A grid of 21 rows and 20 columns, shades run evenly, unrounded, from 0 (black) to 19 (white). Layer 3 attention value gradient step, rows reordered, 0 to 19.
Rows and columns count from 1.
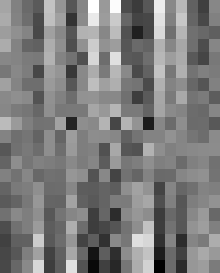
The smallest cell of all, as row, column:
21, 15
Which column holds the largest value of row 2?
9
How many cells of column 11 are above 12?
8
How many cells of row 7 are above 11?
6
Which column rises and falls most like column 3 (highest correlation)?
19
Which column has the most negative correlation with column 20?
2
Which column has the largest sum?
11
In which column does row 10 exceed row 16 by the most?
1
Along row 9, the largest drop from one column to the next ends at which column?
12
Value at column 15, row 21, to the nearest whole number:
0
